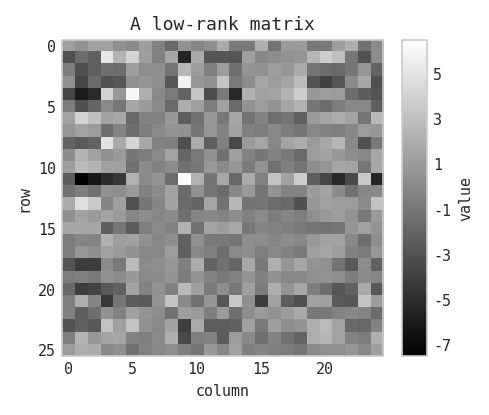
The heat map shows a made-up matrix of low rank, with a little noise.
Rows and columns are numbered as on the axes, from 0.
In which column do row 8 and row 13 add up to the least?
9
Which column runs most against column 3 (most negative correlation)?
23
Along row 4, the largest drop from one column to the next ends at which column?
11
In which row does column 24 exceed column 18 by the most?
13
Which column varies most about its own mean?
1
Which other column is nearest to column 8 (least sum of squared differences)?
19
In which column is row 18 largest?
5
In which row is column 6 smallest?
21
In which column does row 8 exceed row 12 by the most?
3
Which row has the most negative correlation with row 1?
15
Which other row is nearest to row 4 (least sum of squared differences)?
8
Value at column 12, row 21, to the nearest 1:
-3
